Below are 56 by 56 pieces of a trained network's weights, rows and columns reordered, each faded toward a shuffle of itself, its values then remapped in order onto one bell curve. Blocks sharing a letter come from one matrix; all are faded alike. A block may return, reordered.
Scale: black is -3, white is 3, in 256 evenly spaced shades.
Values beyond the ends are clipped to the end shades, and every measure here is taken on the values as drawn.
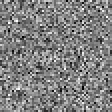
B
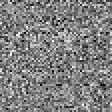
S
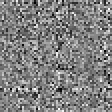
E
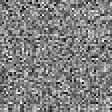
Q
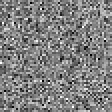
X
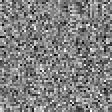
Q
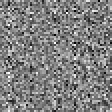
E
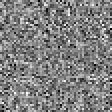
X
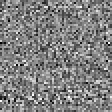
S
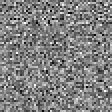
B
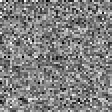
S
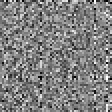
E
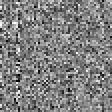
E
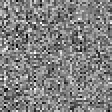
E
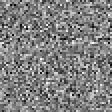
S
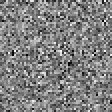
X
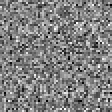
X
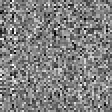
E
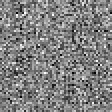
X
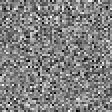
B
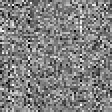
E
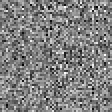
E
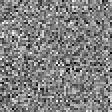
X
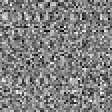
B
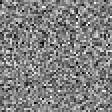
B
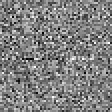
S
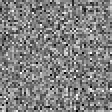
X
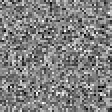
B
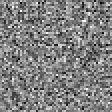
B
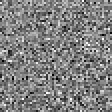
B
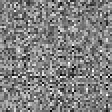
E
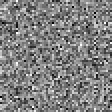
E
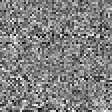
S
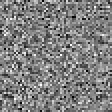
X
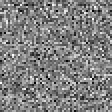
S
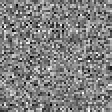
X
